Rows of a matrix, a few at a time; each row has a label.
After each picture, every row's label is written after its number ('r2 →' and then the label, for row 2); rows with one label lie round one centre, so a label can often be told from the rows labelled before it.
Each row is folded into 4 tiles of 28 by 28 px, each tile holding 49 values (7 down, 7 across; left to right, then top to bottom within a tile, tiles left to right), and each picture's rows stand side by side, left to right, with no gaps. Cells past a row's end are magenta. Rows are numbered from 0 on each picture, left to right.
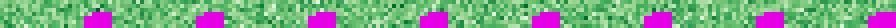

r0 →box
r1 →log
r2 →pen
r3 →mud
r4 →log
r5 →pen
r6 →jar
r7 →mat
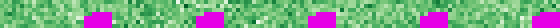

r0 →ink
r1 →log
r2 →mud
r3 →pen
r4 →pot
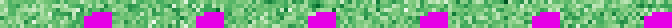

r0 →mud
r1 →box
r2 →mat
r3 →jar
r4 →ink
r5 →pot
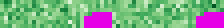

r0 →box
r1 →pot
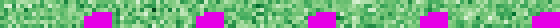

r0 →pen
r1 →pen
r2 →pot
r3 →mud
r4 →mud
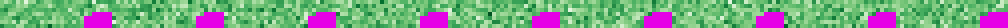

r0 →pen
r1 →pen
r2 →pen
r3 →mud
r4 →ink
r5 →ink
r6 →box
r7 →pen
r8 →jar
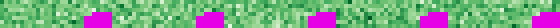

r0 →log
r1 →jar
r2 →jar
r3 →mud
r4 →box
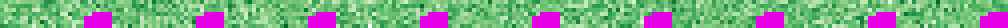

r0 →pot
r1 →jar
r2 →mud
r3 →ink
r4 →jar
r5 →pen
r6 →jar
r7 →mat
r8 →pen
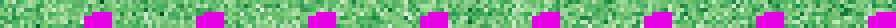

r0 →pen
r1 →box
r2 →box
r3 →log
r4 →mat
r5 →ink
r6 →box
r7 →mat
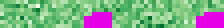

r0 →log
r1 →pen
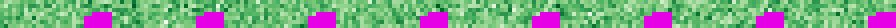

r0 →pot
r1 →jar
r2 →pot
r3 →pot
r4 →mat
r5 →mat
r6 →pen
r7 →mat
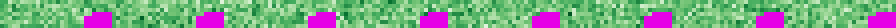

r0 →pen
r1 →mud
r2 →mat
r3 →ink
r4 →ink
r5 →log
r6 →box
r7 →mud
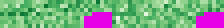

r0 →box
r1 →box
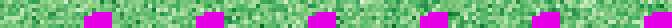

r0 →log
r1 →jar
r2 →pen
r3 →pen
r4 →log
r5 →pen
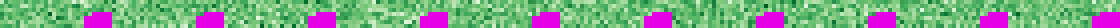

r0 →box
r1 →pot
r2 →pot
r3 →ink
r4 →jar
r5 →pot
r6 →jar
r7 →ink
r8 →jar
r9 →ink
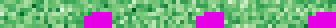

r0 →pen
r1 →mat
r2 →pen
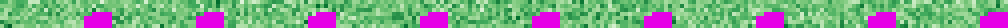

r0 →pot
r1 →pen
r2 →pot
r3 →mat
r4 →pot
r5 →jar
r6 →pot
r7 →box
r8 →pot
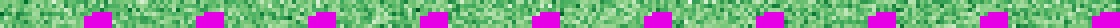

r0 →box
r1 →pen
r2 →log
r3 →mud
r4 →box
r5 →box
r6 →pot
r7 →jar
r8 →pot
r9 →jar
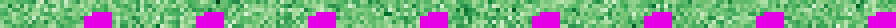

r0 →box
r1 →box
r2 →mud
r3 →jar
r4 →jar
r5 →jar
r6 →ink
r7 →log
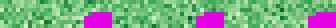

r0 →ink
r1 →mud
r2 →box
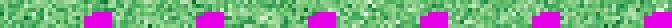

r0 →box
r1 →pot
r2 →mud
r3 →pen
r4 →pen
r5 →jar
